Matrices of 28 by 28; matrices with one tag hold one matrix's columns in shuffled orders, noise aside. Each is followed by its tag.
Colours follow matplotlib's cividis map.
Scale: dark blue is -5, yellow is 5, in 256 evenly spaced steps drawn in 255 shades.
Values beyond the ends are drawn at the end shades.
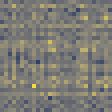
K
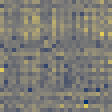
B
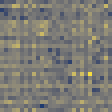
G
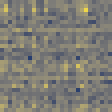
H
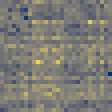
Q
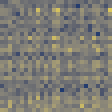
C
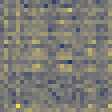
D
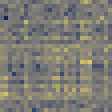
Q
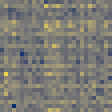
G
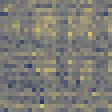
B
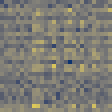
D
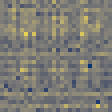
B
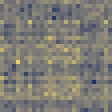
Q
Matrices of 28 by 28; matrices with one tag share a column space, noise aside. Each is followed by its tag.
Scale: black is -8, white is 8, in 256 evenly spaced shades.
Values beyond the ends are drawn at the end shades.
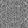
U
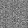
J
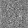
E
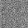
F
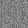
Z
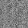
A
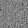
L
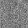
A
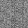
F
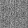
E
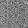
Z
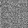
U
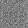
L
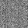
A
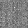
L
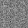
U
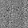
E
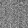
Z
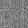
E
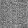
Z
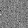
J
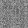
A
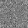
Z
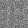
A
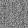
L
